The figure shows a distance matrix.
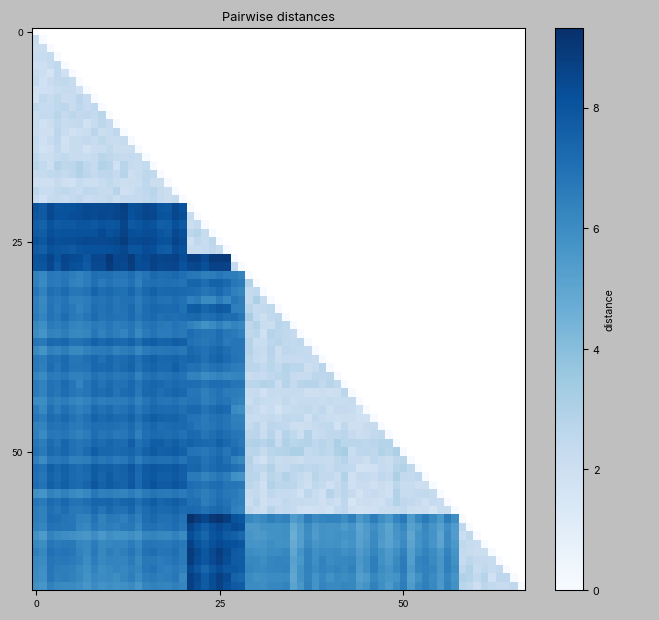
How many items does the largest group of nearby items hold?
29
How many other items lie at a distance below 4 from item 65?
8
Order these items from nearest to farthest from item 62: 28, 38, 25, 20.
38, 20, 28, 25
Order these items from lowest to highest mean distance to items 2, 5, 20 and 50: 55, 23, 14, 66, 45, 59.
14, 55, 45, 66, 59, 23
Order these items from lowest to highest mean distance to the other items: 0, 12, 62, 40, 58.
40, 0, 12, 62, 58
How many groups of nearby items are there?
5
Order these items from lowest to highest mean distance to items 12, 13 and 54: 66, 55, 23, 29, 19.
19, 55, 29, 66, 23
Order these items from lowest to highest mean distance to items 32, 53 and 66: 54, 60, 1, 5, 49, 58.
54, 49, 60, 58, 1, 5
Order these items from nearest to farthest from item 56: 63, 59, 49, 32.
32, 49, 59, 63
